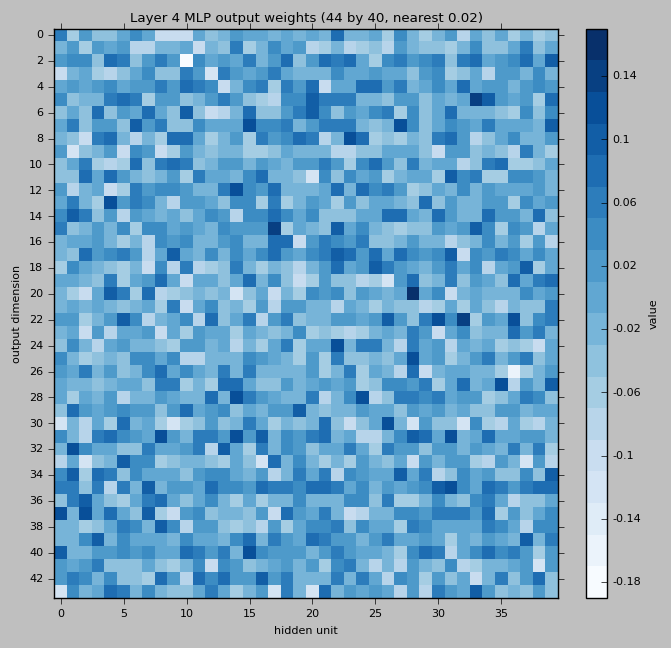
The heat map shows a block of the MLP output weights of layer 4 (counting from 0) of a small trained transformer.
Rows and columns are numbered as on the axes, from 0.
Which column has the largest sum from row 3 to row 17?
17
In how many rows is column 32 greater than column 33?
17
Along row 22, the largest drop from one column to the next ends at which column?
33
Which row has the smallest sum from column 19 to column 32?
1
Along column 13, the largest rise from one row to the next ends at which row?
5
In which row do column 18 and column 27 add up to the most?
7
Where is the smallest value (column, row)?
10, 2
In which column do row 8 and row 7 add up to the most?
23
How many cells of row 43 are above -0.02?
22
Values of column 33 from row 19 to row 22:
0.02 0 0 -0.06
